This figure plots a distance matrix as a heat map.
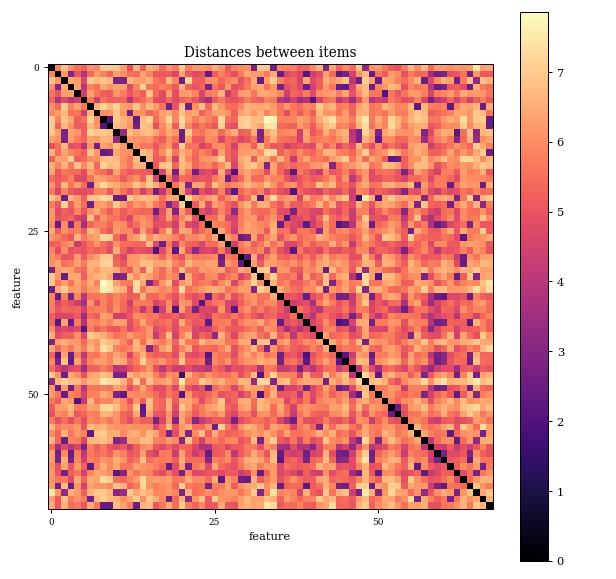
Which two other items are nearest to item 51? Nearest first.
4, 5
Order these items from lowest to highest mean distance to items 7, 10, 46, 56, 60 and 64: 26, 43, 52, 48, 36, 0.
36, 26, 43, 0, 52, 48
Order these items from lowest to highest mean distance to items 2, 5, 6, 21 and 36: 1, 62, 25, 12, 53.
62, 1, 12, 53, 25
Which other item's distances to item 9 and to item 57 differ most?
8
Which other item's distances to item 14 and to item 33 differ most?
52
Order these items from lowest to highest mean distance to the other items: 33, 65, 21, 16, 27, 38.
38, 16, 27, 21, 65, 33
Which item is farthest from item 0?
65
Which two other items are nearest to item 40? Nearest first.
5, 58
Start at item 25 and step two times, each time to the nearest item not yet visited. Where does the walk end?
41
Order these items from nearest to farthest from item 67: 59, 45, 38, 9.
9, 59, 45, 38
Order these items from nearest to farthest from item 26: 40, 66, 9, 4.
40, 66, 4, 9
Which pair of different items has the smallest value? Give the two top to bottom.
20, 47
